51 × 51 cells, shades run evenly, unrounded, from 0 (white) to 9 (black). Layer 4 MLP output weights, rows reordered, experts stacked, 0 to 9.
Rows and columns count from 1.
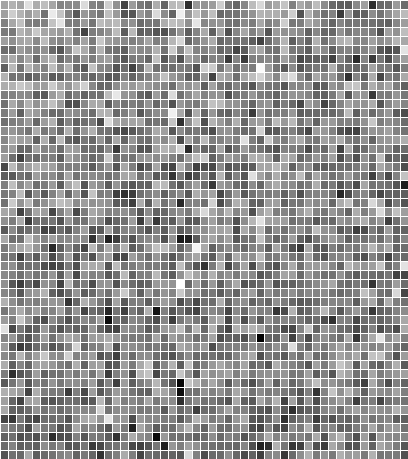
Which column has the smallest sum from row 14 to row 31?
33
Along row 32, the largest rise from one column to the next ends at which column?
24
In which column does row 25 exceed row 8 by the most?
4
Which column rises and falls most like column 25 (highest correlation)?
14
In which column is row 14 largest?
23
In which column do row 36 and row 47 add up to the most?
42
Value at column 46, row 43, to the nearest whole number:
7
